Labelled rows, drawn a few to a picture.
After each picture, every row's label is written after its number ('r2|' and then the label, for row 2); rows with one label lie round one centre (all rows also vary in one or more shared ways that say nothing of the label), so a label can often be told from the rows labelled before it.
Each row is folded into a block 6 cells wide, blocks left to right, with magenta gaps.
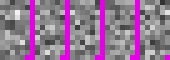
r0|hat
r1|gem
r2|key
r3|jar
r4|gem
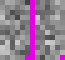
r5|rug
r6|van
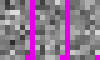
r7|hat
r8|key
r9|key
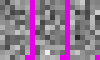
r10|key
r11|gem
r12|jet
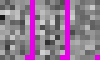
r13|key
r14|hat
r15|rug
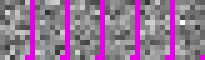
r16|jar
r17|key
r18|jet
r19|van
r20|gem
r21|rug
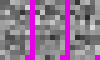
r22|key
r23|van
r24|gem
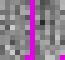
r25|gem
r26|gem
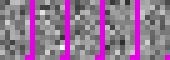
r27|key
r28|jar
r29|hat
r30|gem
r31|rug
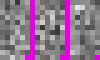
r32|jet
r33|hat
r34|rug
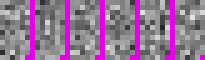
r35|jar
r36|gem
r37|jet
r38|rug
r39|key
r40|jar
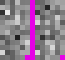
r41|van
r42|van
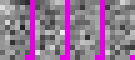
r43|rug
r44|key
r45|van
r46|key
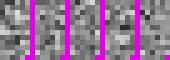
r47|hat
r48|rug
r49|key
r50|jar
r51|van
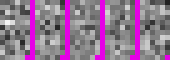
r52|van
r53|rug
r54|jar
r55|rug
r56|rug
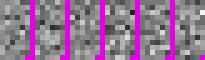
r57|rug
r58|jar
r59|gem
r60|rug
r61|rug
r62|hat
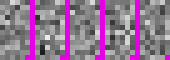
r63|van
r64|key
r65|key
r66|jet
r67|key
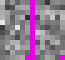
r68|van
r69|hat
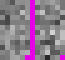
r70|gem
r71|key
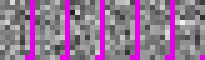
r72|key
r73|key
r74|van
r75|key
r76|key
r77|van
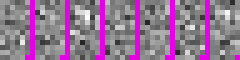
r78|jet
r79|van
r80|hat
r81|gem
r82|jar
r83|gem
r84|hat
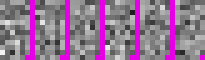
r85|van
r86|key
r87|rug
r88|rug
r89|rug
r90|van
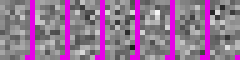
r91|rug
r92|van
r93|key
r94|key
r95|hat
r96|rug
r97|van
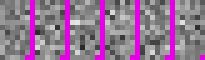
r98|rug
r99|rug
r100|hat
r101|van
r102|gem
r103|rug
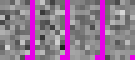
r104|gem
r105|jet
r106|rug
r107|hat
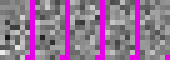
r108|jet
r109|jet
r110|van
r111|hat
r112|hat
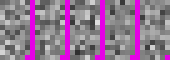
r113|rug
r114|key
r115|key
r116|jet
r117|key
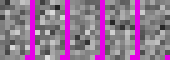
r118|key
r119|hat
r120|jet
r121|jar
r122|jar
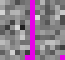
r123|rug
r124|van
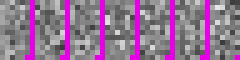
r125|rug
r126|key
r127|jar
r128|van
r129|key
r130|key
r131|jet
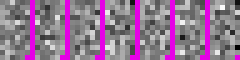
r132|jar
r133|van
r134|rug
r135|rug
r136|jet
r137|jet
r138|jet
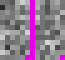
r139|key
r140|van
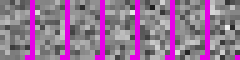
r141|hat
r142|key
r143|van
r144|jar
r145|van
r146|van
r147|rug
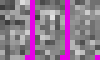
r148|key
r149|hat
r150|hat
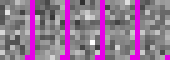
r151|key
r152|gem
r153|hat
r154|key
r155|key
